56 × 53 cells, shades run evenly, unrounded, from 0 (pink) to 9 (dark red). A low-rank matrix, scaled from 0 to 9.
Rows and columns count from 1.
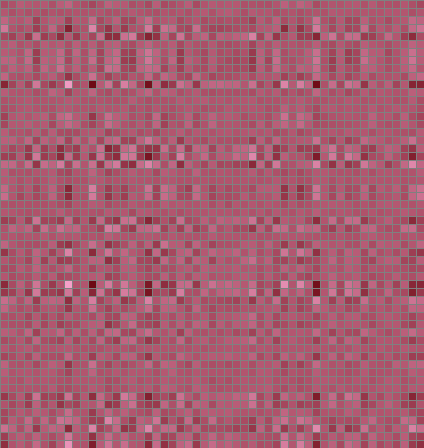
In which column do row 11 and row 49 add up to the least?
9
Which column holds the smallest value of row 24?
12
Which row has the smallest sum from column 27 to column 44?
36
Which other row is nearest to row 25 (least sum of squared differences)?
24
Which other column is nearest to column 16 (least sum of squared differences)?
5
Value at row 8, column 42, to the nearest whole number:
6
